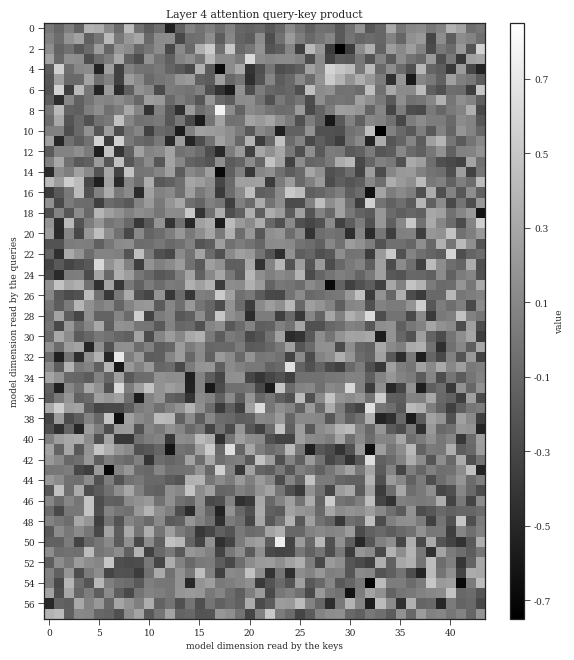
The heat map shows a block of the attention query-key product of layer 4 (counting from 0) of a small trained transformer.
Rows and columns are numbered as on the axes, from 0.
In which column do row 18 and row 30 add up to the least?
43
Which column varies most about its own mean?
32
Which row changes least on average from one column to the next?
21
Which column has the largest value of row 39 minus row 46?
19
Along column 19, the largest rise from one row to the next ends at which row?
44
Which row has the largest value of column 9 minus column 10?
28
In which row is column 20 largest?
3
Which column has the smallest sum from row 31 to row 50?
17
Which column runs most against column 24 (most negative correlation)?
29
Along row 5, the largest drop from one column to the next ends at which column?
36
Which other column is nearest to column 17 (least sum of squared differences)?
42
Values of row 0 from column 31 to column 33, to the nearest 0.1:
0.2 -0.2 -0.1
